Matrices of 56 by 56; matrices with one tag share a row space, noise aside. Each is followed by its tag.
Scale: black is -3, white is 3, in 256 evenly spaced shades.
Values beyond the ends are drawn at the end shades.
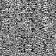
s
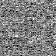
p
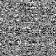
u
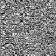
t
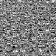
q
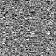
t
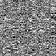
q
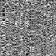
t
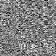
s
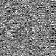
q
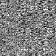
s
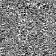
s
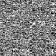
q
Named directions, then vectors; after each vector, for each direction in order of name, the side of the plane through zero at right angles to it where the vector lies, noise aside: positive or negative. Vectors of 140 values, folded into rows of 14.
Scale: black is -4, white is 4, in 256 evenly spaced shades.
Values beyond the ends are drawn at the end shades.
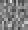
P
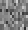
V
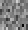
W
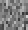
negative, positive, negative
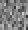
positive, negative, positive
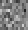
positive, negative, negative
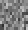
negative, positive, negative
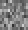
positive, negative, negative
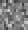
positive, negative, negative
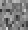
negative, positive, positive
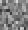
negative, positive, positive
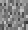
negative, positive, negative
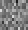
negative, negative, negative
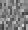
negative, positive, negative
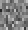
negative, positive, positive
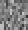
positive, negative, positive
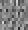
positive, positive, positive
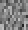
positive, negative, positive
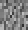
positive, negative, positive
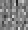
negative, negative, negative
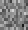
negative, negative, positive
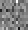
positive, positive, positive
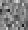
negative, positive, positive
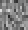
positive, negative, negative
